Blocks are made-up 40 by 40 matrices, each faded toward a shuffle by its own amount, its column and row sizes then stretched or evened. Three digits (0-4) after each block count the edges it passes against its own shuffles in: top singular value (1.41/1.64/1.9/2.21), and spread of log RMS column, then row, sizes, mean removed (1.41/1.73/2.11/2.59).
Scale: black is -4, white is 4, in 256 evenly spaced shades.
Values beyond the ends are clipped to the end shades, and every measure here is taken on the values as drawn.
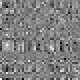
4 2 3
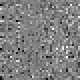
1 3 1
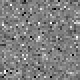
0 0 1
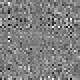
3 3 2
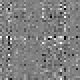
3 4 2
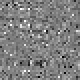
2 1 1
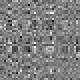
4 3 1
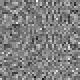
3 0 0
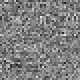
2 0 1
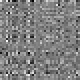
4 3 3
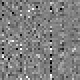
3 3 0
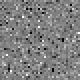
0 0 0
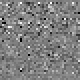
0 1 3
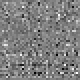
0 2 3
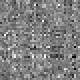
2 1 2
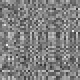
4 0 3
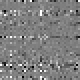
2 2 4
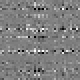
3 2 4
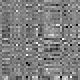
4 2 4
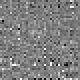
3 2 1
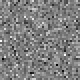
0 1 0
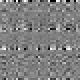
4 2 4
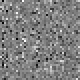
1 3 0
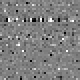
2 0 3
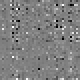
1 3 3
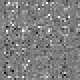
0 2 0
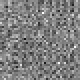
3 1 0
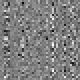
2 4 0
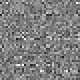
2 0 3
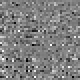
1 1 4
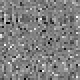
2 0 0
